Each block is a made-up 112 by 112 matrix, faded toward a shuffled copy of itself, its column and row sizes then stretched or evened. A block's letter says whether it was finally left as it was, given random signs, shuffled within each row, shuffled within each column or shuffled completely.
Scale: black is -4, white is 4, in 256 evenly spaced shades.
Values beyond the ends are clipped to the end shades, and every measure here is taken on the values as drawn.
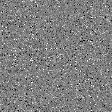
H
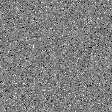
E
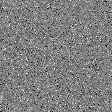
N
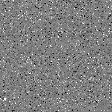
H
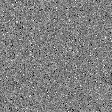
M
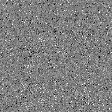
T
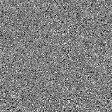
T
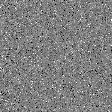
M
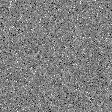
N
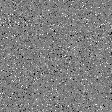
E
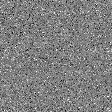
E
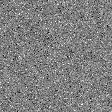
N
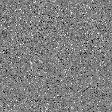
T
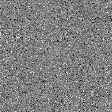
H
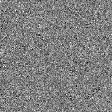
T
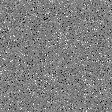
E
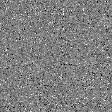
H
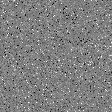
N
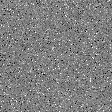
N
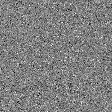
E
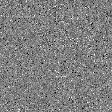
T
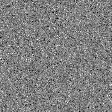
M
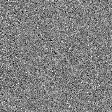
M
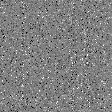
M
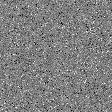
N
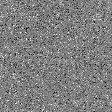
H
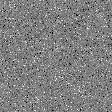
N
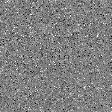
H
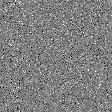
M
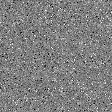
E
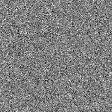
H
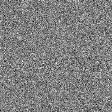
H
